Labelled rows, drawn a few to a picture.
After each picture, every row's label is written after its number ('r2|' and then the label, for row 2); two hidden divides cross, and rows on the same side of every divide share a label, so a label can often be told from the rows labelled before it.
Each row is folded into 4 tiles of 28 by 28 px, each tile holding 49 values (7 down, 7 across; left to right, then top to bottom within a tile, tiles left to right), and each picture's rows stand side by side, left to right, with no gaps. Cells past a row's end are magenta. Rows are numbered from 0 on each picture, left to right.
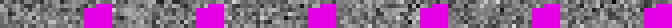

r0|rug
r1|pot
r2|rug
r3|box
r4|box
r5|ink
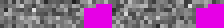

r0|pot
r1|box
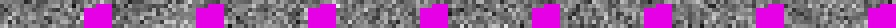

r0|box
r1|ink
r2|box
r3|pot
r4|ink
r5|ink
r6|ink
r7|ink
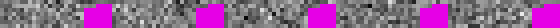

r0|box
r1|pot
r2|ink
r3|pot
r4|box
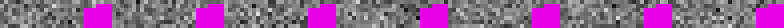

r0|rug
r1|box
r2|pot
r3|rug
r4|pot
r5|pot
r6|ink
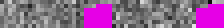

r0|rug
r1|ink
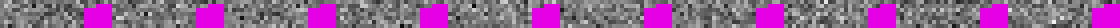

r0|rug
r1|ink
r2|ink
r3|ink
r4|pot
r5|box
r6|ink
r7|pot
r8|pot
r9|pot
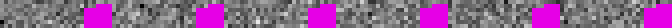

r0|rug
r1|pot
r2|box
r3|rug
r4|ink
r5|ink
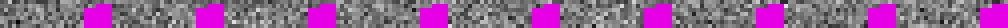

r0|ink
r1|ink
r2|rug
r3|pot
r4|rug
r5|rug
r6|pot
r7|pot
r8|ink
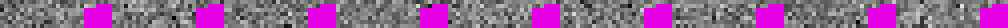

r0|box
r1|rug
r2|rug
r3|rug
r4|rug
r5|pot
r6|pot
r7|box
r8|box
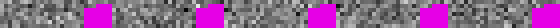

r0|rug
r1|pot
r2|box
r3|ink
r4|ink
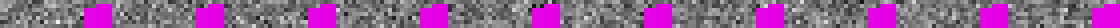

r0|rug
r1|rug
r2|rug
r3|ink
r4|ink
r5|pot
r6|ink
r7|pot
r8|pot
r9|rug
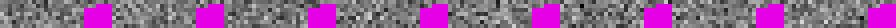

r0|ink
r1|pot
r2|ink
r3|pot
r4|pot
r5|rug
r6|pot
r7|rug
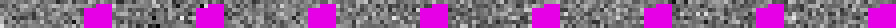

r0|box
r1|pot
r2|box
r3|pot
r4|box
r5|pot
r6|pot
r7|ink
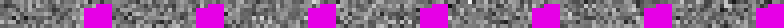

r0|box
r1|box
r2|pot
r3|rug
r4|box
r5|ink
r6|pot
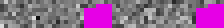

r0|box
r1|rug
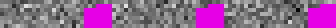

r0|ink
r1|rug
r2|pot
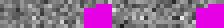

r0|box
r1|rug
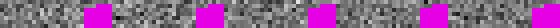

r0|ink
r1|pot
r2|ink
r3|ink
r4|ink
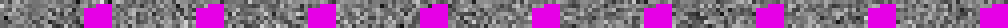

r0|pot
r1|rug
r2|rug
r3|rug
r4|box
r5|ink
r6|ink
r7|box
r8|pot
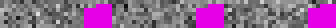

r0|rug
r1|box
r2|ink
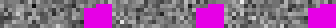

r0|pot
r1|rug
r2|rug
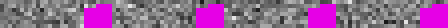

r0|box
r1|pot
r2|ink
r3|box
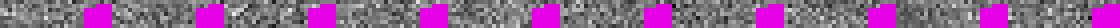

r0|pot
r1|pot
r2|pot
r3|pot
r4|ink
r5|pot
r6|box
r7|rug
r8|ink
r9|rug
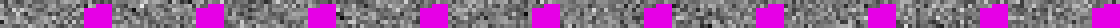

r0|rug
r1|box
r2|ink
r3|pot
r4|pot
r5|rug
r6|ink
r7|box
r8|pot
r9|ink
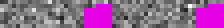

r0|rug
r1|box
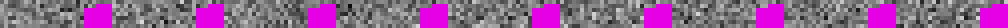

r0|rug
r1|pot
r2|pot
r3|ink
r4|rug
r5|box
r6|box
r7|pot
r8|box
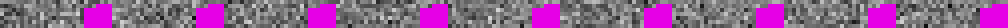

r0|ink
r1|rug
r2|box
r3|pot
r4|ink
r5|ink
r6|pot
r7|box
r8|ink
